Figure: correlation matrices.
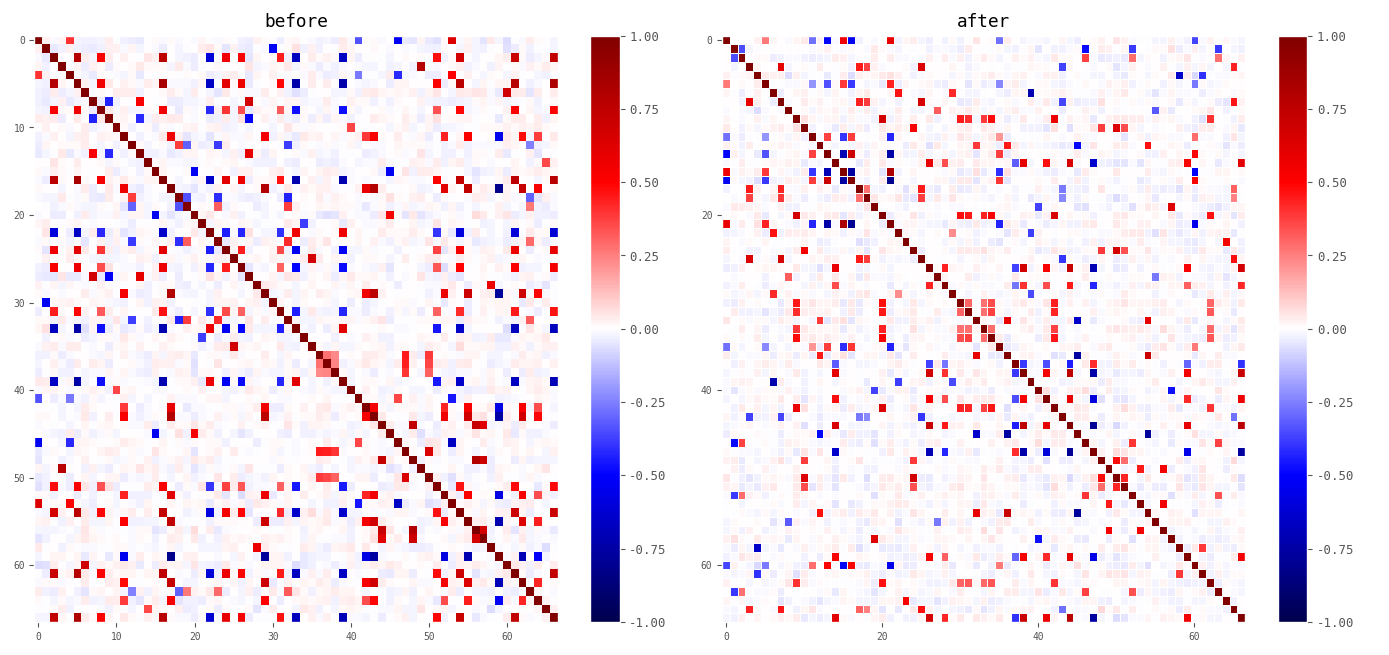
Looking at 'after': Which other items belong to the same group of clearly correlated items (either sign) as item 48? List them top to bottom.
10, 24, 50, 51
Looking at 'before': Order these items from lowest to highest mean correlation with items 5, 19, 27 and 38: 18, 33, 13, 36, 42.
33, 18, 42, 36, 13
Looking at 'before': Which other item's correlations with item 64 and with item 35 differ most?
25
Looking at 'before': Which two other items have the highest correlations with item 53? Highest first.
0, 4
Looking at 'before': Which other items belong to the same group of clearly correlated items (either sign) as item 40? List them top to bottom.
10
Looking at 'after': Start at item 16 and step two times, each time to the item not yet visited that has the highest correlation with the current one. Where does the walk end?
60
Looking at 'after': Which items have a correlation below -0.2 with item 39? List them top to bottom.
6, 22, 29
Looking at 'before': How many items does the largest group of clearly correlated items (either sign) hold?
14
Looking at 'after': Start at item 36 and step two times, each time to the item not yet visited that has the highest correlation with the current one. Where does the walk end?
32
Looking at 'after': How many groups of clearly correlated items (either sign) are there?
13
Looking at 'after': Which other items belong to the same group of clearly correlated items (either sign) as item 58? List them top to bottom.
4, 61
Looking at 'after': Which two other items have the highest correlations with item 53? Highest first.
56, 49
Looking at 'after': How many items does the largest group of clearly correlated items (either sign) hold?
10
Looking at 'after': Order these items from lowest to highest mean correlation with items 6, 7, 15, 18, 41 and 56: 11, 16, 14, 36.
16, 11, 36, 14
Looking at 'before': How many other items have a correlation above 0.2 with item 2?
10
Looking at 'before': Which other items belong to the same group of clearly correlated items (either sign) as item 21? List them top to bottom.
34
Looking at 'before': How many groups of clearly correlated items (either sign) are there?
16
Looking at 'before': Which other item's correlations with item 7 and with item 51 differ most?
27
